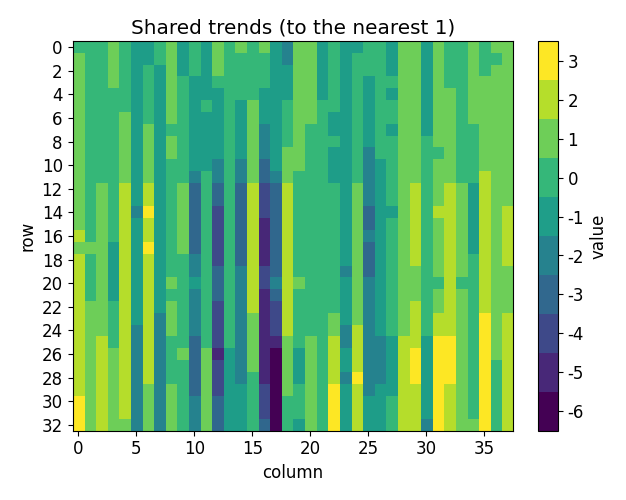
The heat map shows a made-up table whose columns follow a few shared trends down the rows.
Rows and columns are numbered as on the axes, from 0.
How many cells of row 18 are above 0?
15
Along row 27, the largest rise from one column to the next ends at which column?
18
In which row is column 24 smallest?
0
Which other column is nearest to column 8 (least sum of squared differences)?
20
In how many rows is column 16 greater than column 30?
4
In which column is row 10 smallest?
16
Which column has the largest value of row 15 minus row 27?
17
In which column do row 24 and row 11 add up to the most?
35
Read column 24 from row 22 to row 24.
1 1 2
